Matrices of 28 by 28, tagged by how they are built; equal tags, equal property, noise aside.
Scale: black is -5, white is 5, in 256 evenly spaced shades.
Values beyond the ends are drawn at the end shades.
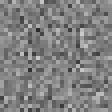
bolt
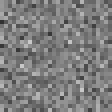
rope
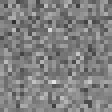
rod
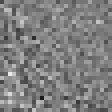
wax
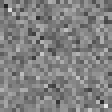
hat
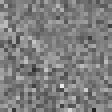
wax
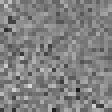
wax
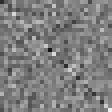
hat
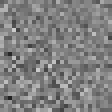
wax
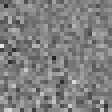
wax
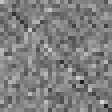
hat
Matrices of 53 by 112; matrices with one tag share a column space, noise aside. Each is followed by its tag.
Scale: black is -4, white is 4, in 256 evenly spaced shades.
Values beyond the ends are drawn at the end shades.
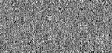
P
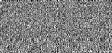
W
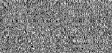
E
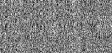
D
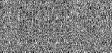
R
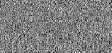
P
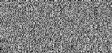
W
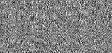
R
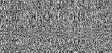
R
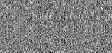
R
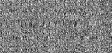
D
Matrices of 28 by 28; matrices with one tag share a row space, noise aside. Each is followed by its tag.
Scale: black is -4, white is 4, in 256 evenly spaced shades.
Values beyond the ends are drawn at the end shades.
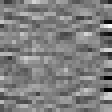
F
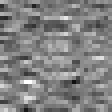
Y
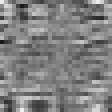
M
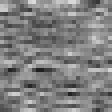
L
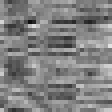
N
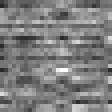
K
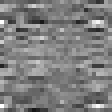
M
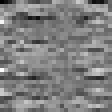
M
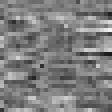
N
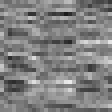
N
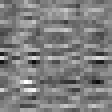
Y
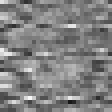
L
